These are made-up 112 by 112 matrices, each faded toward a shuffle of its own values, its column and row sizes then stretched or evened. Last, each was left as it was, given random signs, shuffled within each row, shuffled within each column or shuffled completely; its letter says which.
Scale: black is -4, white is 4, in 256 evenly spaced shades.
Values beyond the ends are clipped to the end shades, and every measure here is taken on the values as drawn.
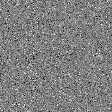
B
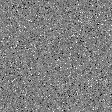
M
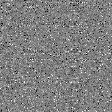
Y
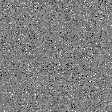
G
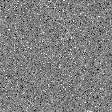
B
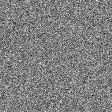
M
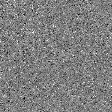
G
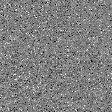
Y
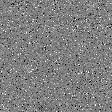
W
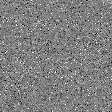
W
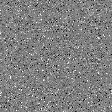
Y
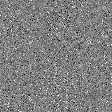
B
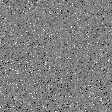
W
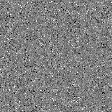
Y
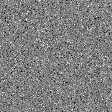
M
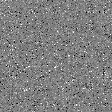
G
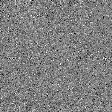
G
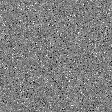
M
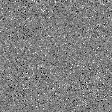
G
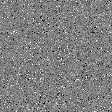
G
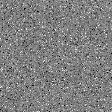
G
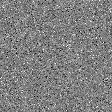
M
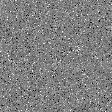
B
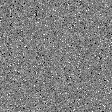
B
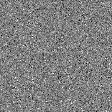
B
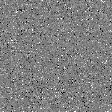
Y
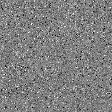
G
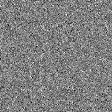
Y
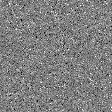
B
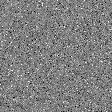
M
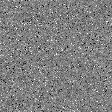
W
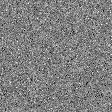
M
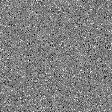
Y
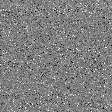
W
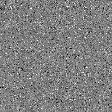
Y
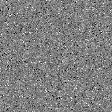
Y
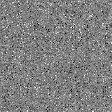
Y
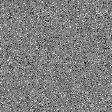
G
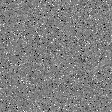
M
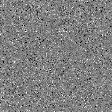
Y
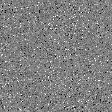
G
